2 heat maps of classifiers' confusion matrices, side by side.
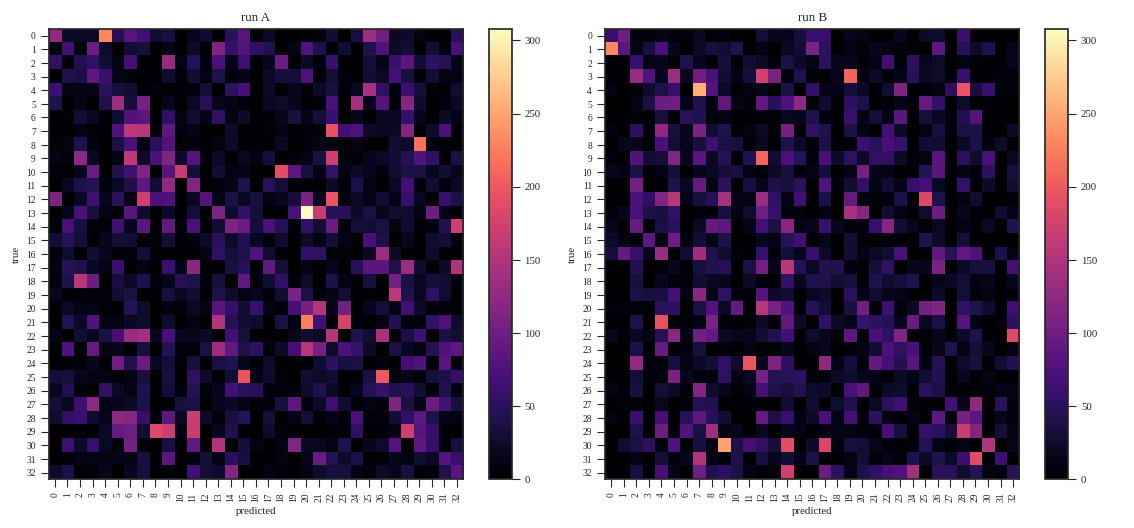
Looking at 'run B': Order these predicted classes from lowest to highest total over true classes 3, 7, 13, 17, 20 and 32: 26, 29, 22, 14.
29, 22, 26, 14
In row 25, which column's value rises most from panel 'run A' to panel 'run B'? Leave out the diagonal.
5
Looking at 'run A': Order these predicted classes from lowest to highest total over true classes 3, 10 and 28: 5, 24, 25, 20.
25, 24, 20, 5
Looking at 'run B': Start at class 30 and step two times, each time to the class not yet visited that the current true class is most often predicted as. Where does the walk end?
12
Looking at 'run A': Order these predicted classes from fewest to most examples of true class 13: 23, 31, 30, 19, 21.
31, 23, 19, 30, 21
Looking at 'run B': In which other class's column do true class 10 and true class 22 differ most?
32
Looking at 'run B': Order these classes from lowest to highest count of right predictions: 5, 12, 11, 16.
11, 16, 5, 12
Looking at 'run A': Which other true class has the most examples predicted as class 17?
14
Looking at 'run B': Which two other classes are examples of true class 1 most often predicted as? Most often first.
0, 16
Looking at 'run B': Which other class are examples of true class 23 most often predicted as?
4
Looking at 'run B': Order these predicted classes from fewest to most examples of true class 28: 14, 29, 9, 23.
23, 9, 14, 29
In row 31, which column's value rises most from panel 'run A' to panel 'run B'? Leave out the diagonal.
29
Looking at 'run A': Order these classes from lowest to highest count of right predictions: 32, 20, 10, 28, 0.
28, 32, 20, 0, 10
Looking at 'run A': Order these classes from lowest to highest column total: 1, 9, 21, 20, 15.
1, 21, 15, 20, 9
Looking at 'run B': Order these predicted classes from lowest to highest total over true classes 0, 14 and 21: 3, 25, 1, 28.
3, 25, 1, 28
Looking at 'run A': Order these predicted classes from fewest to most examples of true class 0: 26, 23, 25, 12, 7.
23, 12, 7, 26, 25
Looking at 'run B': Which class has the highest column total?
7
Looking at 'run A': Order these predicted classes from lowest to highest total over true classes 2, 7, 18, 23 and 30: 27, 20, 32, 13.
32, 20, 27, 13
